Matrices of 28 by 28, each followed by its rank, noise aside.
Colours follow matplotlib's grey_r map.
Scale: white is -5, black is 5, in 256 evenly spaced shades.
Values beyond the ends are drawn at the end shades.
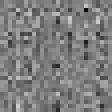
four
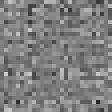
four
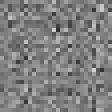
six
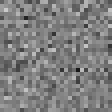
seven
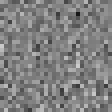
seven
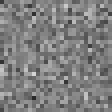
seven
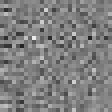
four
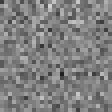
seven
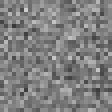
seven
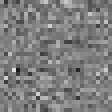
six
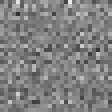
five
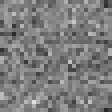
seven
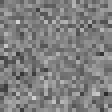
seven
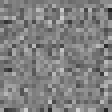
four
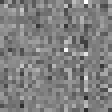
four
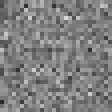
six
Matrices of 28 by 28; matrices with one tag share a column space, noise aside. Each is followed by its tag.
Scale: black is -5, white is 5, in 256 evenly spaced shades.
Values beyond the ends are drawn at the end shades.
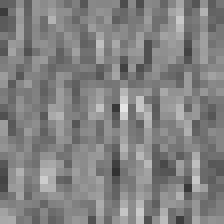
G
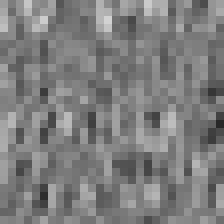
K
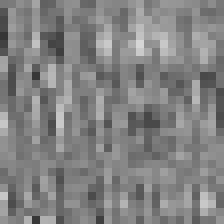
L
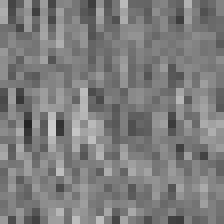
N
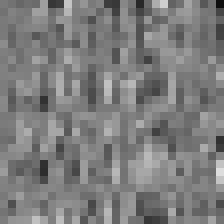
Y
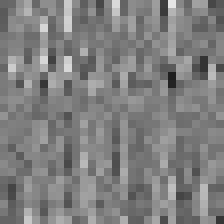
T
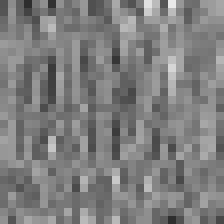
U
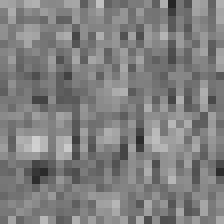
Y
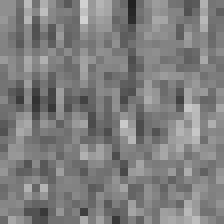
N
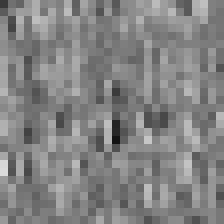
K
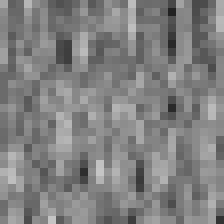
G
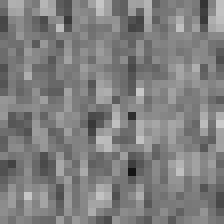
K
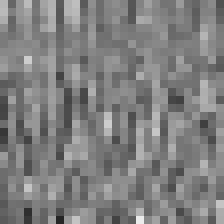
N
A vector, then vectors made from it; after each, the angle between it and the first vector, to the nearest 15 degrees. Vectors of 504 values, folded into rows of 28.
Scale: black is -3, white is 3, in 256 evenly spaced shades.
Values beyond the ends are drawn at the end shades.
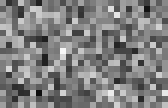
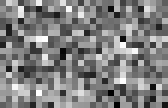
150 degrees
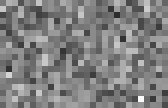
150 degrees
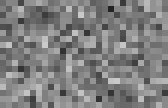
135 degrees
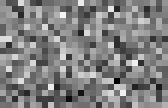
45 degrees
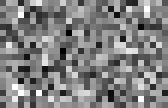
150 degrees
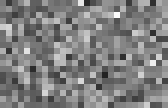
75 degrees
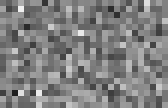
120 degrees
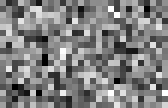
15 degrees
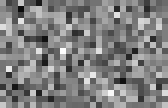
30 degrees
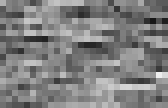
75 degrees
